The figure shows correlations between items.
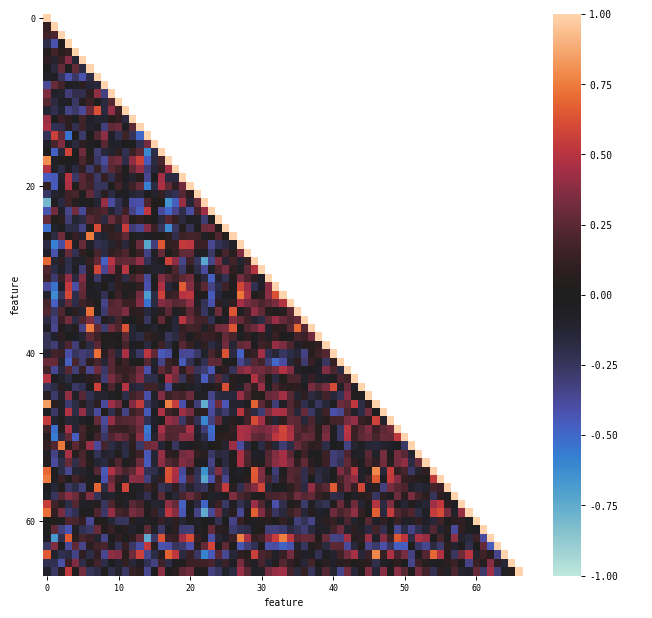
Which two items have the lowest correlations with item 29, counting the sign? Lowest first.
22, 8
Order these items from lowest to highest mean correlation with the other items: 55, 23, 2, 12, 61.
23, 61, 2, 12, 55
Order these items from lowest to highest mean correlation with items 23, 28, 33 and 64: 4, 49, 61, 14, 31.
14, 4, 61, 31, 49
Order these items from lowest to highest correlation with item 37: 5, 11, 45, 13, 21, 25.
5, 45, 13, 21, 25, 11
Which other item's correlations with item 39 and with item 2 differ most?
51
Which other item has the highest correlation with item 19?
32
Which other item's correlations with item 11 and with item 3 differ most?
7
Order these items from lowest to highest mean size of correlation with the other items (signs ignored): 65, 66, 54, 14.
65, 66, 54, 14
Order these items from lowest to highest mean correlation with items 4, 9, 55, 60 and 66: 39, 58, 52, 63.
63, 39, 52, 58
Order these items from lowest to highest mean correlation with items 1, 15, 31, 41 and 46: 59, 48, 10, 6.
6, 10, 48, 59
